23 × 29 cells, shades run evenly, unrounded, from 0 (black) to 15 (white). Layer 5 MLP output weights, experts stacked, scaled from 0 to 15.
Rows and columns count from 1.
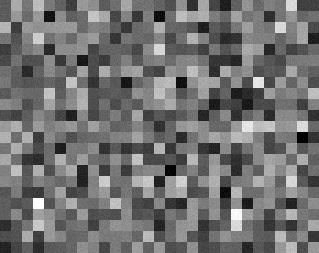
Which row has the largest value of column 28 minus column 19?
3
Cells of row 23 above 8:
7
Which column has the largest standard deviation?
22
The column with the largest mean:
27
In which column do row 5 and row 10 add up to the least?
25
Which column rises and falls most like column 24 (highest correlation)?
20
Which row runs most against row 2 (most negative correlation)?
9
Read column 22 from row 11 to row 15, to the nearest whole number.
3 9 11 4 3
